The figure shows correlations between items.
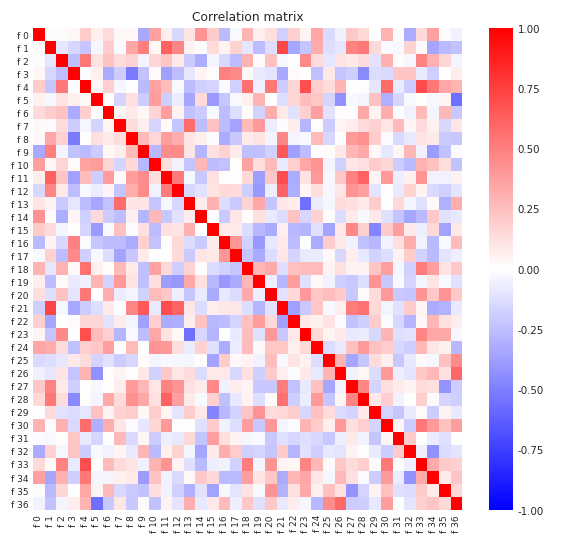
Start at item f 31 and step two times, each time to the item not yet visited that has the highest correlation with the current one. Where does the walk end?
f 27
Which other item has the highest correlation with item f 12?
f 21
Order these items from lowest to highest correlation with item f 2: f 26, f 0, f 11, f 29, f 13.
f 13, f 29, f 0, f 26, f 11
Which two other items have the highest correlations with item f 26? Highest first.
f 36, f 30
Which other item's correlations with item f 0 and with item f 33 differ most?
f 14
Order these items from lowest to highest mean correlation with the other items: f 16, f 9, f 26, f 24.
f 16, f 9, f 26, f 24
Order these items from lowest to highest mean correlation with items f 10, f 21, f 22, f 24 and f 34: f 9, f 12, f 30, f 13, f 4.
f 9, f 13, f 12, f 30, f 4
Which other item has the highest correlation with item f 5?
f 10
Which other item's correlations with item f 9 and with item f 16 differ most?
f 3
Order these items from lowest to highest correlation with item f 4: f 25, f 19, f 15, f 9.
f 9, f 15, f 19, f 25
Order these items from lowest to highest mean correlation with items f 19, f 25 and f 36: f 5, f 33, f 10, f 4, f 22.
f 5, f 10, f 33, f 4, f 22
